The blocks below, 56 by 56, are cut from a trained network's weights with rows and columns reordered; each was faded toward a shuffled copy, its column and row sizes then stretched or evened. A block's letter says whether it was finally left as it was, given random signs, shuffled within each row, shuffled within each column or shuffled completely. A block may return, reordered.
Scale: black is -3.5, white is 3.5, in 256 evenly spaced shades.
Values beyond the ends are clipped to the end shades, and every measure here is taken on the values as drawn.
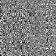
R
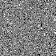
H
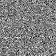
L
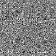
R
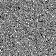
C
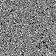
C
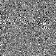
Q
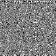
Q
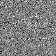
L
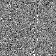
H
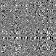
R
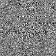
Q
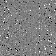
H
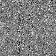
H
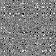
R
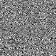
L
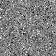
C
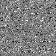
L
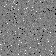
C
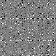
R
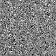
H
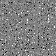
H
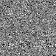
L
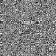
R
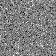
C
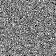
C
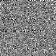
Q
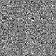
R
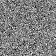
C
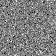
C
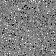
C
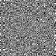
R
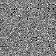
R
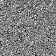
C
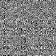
R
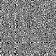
R
